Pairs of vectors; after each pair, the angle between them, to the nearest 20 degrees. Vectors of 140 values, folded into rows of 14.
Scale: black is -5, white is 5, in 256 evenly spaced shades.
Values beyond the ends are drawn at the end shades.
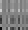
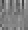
100 degrees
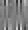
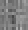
60 degrees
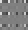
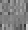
120 degrees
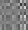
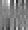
80 degrees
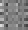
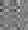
120 degrees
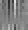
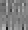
80 degrees
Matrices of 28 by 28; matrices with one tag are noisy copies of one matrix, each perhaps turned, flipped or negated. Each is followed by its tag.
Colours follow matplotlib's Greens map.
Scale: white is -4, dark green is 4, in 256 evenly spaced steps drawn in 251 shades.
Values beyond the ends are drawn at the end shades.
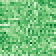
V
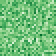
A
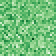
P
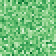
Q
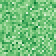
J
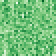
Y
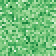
Q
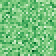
J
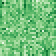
V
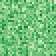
A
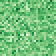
P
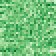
Y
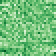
Y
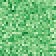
Q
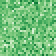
Q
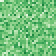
A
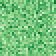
A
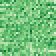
Y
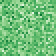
J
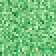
A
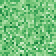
J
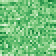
V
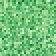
Q
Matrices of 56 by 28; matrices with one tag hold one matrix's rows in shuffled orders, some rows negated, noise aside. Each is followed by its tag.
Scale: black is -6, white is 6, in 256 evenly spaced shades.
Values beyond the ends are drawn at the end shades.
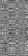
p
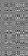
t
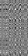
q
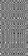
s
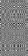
s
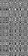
q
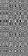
q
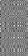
s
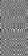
s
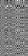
t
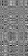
p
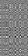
q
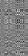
t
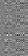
t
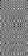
s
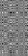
p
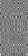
s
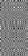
s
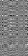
p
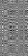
p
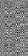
t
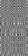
s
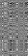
p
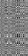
t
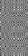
s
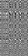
q
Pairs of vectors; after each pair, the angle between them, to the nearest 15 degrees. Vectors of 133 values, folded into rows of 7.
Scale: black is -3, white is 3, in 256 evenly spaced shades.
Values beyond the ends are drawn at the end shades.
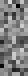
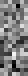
30 degrees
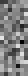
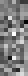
105 degrees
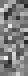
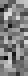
165 degrees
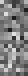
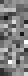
90 degrees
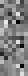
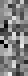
120 degrees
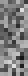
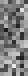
15 degrees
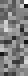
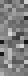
60 degrees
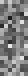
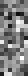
45 degrees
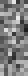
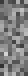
120 degrees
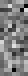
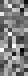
60 degrees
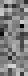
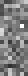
150 degrees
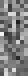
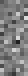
120 degrees
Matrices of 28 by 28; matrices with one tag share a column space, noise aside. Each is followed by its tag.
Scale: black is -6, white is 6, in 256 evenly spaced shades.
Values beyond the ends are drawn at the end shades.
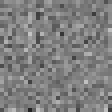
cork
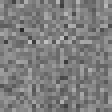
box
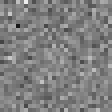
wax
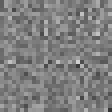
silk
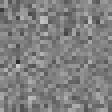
silk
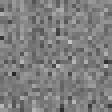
silk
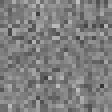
box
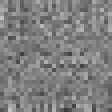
silk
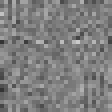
box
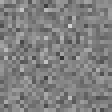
wax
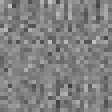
box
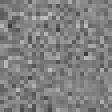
cork
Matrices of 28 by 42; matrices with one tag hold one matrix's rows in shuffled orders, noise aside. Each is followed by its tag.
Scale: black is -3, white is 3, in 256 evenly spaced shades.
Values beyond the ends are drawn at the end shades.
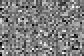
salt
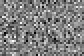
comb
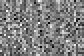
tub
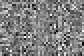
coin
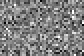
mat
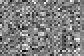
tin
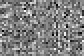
coin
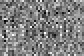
comb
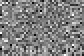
salt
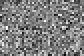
salt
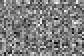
mat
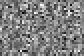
tin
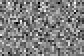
tub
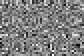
salt
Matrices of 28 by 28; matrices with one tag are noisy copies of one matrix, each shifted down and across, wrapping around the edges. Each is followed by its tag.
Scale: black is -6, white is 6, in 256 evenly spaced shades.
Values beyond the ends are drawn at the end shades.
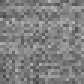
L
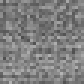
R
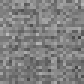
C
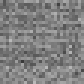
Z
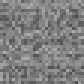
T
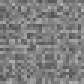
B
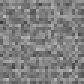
B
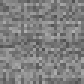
Z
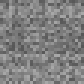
L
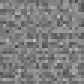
B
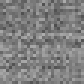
L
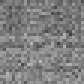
L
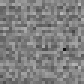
B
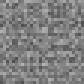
B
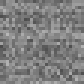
T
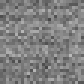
L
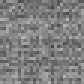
Z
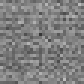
C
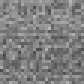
R
